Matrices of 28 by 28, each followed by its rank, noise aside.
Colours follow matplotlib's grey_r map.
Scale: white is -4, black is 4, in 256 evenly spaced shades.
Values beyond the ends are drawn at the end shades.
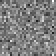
six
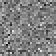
eight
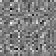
four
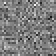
eight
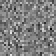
eight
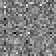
six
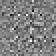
four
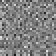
four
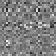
four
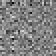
four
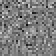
six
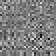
four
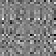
three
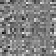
four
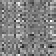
four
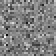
eight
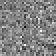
eight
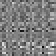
three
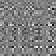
three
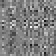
three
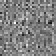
six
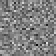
eight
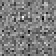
six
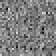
six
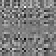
three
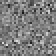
eight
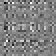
three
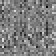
six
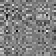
three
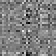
four
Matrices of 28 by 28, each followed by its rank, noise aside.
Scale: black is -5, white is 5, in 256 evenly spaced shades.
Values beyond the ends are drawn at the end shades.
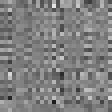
three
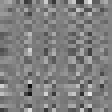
two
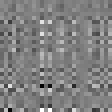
two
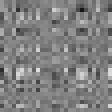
two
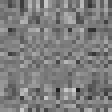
three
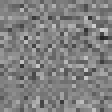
six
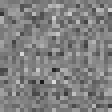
six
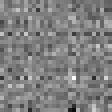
three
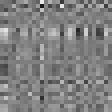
two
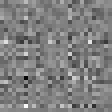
three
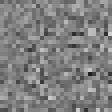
six
